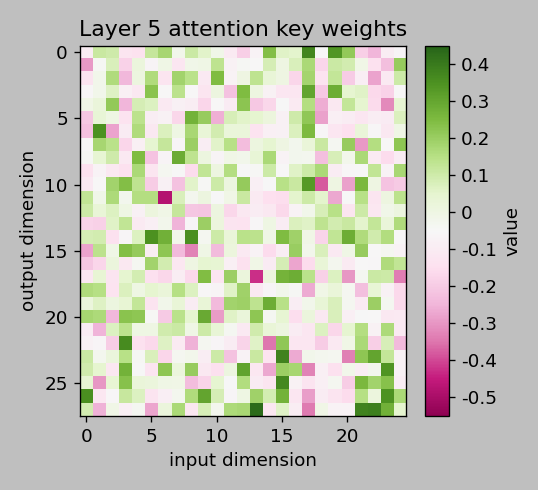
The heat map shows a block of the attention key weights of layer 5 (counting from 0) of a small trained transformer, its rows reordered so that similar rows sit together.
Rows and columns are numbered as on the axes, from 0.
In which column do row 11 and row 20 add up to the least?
6
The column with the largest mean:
15
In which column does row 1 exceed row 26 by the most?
17
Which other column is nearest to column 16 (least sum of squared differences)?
11
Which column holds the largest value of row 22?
3
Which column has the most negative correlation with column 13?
16
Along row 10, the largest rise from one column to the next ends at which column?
21
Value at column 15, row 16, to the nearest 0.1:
0.1
